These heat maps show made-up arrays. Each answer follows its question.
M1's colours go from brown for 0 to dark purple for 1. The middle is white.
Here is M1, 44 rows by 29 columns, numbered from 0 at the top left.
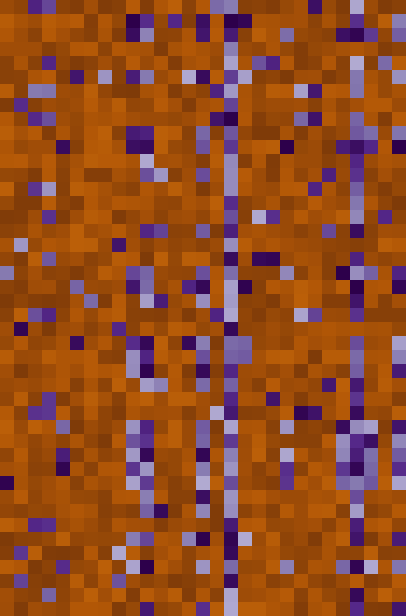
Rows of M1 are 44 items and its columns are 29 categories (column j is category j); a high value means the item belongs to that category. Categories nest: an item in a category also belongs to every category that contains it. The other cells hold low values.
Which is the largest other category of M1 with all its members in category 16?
25
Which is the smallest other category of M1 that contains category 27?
18
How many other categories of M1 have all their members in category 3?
7
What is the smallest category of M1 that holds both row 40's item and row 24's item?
9
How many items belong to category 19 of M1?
4
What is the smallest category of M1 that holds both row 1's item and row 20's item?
17
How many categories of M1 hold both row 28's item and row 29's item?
3
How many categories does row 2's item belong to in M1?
9
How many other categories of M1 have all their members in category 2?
3
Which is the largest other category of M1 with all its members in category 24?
20
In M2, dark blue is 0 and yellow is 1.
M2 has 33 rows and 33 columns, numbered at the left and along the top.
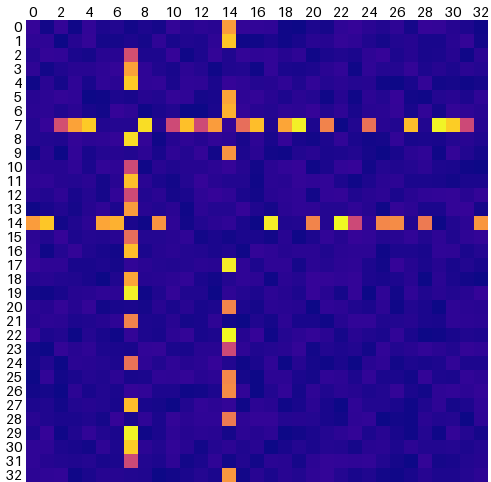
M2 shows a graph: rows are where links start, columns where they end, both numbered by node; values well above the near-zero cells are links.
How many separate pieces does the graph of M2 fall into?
2
